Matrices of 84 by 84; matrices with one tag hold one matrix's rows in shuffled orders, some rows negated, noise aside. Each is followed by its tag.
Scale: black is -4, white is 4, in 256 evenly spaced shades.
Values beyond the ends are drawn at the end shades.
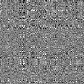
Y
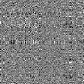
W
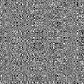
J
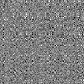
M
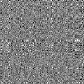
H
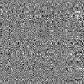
H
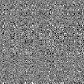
M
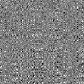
J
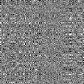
W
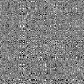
Y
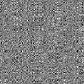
J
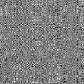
J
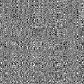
J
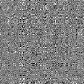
Y
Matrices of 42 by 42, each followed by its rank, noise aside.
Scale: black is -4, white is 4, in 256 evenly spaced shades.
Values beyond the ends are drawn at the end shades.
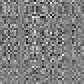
four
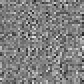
six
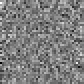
six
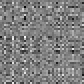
three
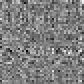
six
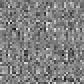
four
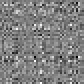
four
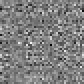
five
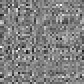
five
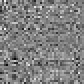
six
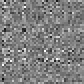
five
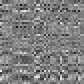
three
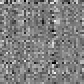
five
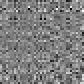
five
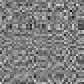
four
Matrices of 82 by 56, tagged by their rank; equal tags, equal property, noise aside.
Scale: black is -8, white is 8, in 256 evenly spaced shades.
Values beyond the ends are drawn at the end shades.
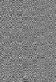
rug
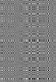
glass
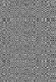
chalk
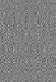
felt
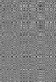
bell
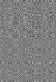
felt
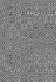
felt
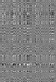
chalk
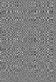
bell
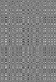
glass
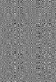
felt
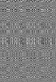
bell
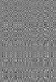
chalk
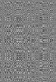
felt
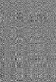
felt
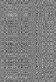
chalk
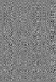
rug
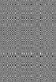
glass
